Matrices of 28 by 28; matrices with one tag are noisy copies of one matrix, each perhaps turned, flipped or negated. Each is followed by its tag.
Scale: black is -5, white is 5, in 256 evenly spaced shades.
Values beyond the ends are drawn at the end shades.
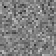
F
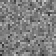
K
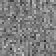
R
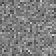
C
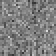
R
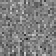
R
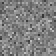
C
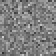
C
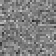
R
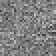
R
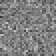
C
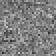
F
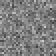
K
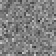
C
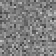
K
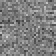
R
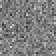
C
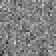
K
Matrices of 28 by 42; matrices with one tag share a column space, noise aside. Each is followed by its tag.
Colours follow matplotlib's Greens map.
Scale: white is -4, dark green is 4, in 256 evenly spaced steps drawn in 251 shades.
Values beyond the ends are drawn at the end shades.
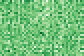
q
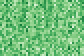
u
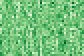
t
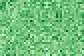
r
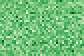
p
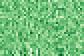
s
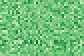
p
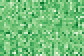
s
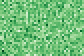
r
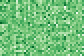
q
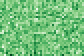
s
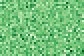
r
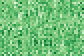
t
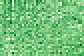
q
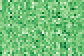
s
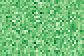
p
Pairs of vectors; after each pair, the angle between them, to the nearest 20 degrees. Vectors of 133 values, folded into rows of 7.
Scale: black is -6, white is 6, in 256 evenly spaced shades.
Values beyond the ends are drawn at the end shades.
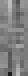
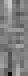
20 degrees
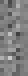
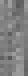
140 degrees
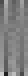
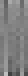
140 degrees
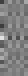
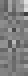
100 degrees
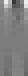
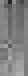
100 degrees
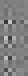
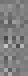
140 degrees
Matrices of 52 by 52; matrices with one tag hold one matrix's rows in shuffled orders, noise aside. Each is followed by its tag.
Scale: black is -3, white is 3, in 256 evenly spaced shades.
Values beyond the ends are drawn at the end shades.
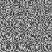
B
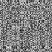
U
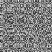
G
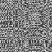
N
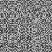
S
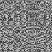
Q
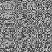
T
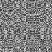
Q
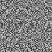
B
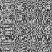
T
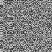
G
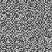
B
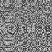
T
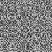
S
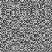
U
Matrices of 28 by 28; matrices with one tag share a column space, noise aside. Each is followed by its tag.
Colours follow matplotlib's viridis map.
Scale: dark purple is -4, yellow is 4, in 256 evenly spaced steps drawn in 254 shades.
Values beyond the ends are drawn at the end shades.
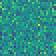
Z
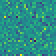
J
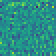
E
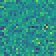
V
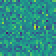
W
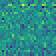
E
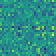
V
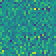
Z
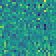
E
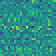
V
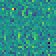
Z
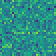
W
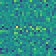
V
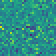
V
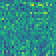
E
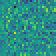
W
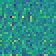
J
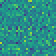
V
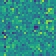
W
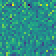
E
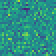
Z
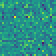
J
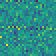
V
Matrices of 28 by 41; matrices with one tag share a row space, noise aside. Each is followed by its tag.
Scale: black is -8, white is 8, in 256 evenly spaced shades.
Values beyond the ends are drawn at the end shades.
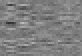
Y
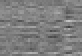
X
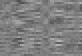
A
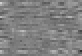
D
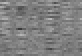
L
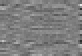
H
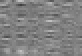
L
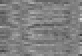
H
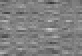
L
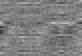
D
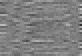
H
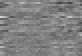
D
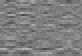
Y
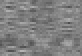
Y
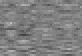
Y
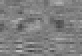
A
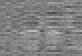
X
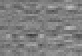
X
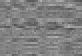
X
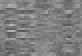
Y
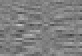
A
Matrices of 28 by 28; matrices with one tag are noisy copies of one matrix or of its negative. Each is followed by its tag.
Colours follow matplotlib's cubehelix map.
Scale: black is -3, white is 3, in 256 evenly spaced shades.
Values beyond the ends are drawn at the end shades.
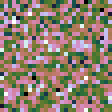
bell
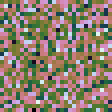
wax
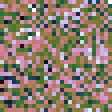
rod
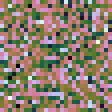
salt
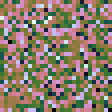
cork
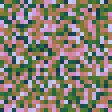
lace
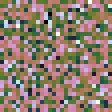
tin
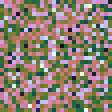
wax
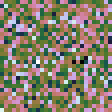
lace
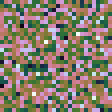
wax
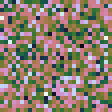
tin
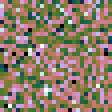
lace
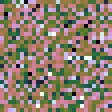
cork
